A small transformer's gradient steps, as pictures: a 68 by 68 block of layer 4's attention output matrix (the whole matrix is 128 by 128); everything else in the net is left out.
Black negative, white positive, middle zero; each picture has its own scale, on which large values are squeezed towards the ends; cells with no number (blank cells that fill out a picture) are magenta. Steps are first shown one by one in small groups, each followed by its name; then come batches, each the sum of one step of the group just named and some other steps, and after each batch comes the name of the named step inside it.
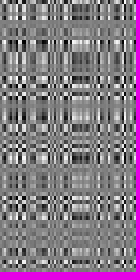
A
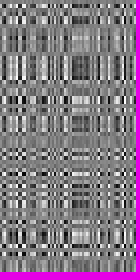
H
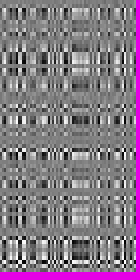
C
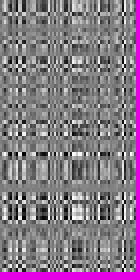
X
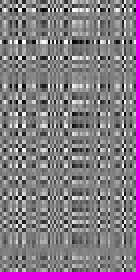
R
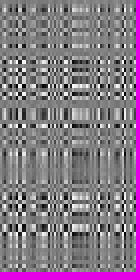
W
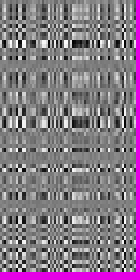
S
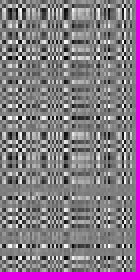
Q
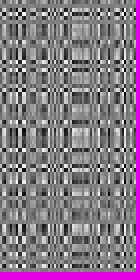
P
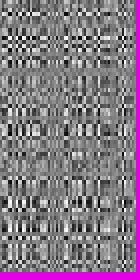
X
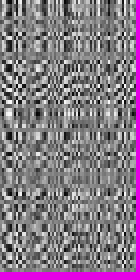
W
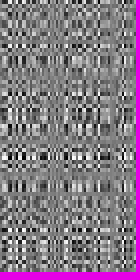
C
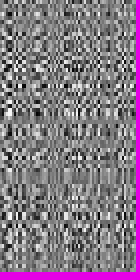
W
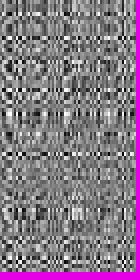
X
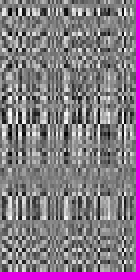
P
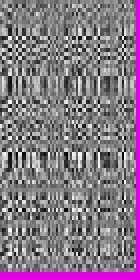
X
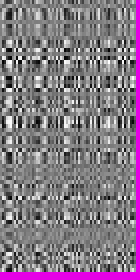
Q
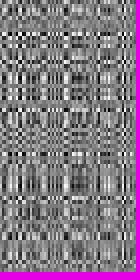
X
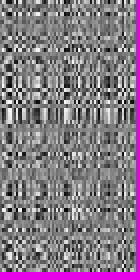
X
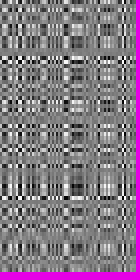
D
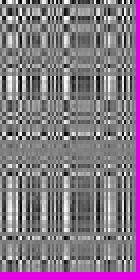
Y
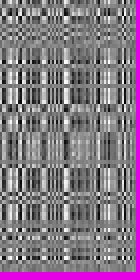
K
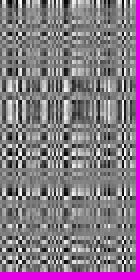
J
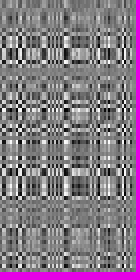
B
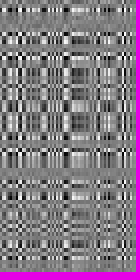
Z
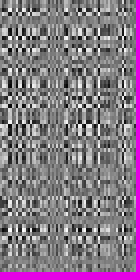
D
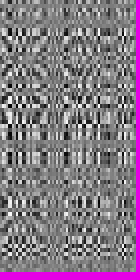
Z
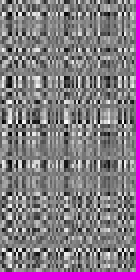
J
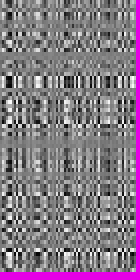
J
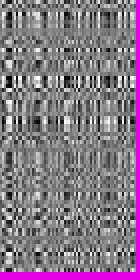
J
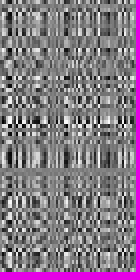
J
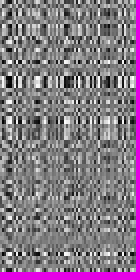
D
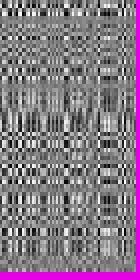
Z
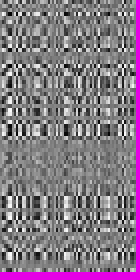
Y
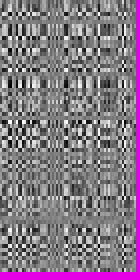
D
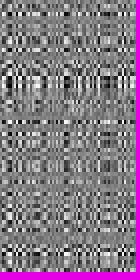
Z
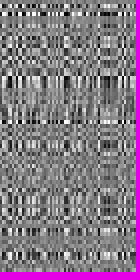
B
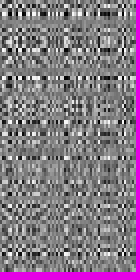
B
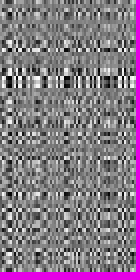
Z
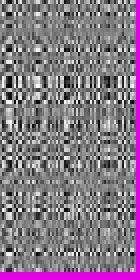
J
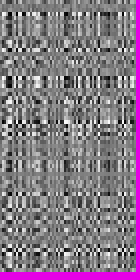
J
